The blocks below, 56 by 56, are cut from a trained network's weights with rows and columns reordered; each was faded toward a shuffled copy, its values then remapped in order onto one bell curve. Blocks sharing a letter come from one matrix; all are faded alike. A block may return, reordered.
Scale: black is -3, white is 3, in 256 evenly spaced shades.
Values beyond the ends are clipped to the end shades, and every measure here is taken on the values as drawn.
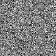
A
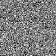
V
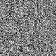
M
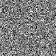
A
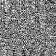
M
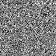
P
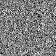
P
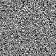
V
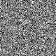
A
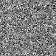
P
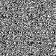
P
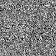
P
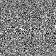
P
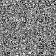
P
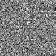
V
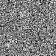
P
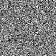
V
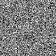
A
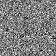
P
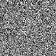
A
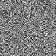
M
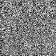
P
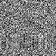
M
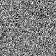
V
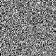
A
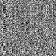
M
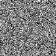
A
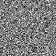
V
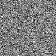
M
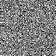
V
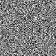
M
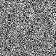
A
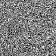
V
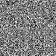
P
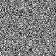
M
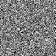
M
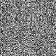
M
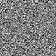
M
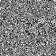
P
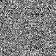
A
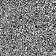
A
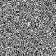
M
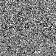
P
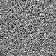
M
